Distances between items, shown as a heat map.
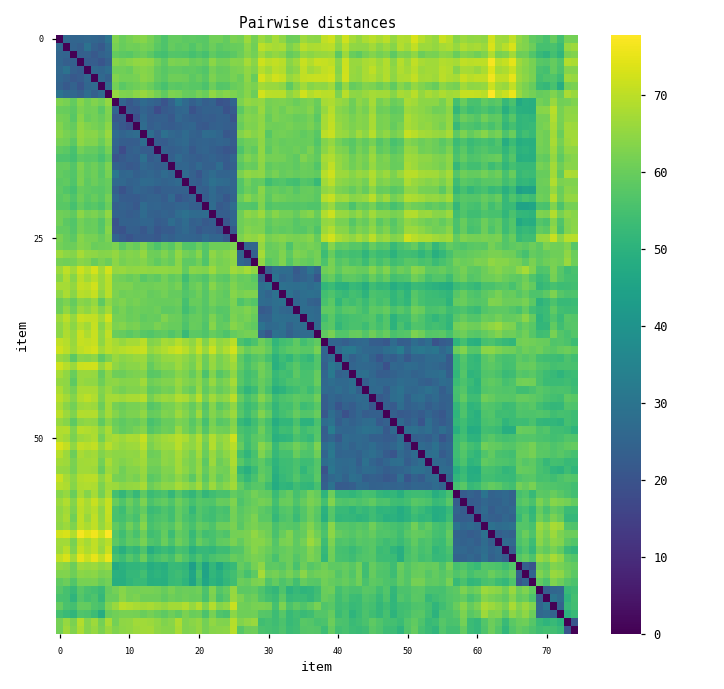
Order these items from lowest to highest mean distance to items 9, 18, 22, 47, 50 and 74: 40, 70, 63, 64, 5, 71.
40, 64, 63, 70, 71, 5
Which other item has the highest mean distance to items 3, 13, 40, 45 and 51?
29
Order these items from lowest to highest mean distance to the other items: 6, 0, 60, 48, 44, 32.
48, 44, 60, 32, 6, 0
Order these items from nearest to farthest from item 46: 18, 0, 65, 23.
65, 23, 18, 0
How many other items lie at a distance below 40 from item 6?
7
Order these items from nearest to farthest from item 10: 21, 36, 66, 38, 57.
21, 66, 57, 36, 38
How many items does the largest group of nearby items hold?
19
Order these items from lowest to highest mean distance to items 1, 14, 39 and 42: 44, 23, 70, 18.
44, 23, 18, 70
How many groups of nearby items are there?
9
